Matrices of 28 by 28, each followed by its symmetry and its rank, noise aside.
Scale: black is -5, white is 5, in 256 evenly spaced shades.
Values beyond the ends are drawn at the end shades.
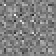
symmetric, rank three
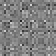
symmetric, rank three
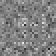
symmetric, rank four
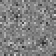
symmetric, rank six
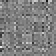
antisymmetric, rank four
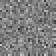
antisymmetric, rank six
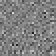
symmetric, rank six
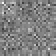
symmetric, rank three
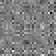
antisymmetric, rank four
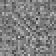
antisymmetric, rank six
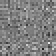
antisymmetric, rank six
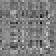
no symmetry, rank three
